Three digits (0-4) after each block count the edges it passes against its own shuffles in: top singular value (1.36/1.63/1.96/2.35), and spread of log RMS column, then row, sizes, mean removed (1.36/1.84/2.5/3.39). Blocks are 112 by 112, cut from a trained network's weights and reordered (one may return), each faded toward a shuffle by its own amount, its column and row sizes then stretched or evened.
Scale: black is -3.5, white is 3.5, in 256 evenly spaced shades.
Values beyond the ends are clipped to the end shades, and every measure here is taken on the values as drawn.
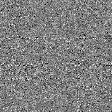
2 1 2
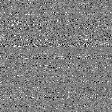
0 1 4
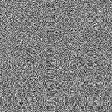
4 0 0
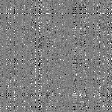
4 4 2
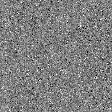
0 1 0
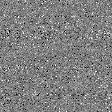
0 1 2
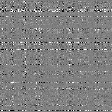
3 3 4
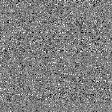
0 1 3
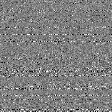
3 0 4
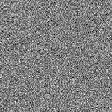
3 0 0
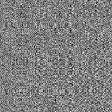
4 2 0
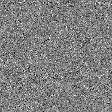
0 0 1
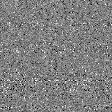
1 1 2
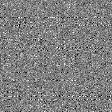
2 1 3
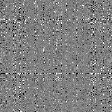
3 4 2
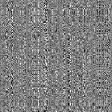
4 4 1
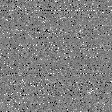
1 0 3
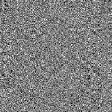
3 3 0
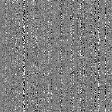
2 4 1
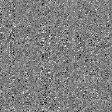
0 3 2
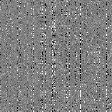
4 4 1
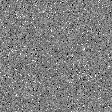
0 1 0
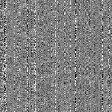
3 4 0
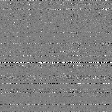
4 1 4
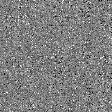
0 2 1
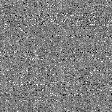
0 0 3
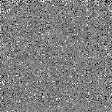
1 3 3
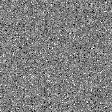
0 1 1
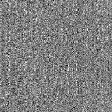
3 2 1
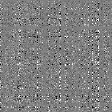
1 4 3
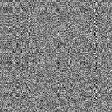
4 2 1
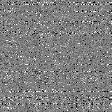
3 1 3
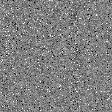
0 2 1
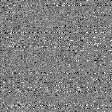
1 1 4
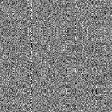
4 3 0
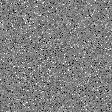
1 0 0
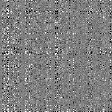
2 4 3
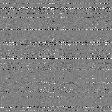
4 1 4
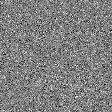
0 0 1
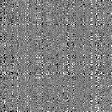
4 4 3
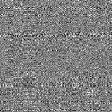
4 0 3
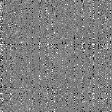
3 4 2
